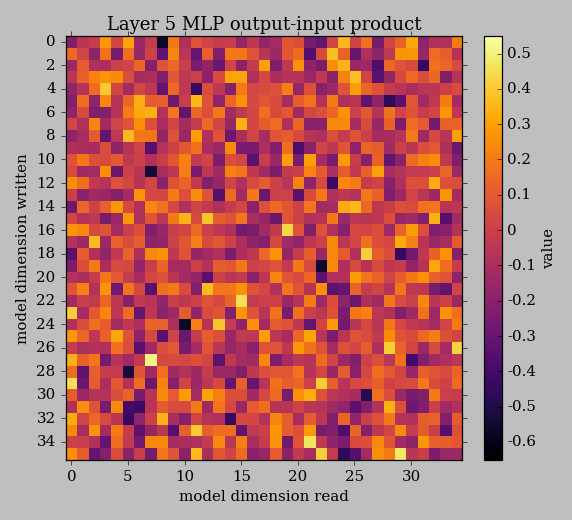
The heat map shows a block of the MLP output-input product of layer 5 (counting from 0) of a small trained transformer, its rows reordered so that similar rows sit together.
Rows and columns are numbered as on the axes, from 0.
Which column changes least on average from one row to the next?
27
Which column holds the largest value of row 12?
32
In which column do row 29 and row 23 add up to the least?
14
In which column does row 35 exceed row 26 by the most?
11
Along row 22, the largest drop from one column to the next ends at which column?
16
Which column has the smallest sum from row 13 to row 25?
24
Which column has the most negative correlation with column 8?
30
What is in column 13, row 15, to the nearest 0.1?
0.1
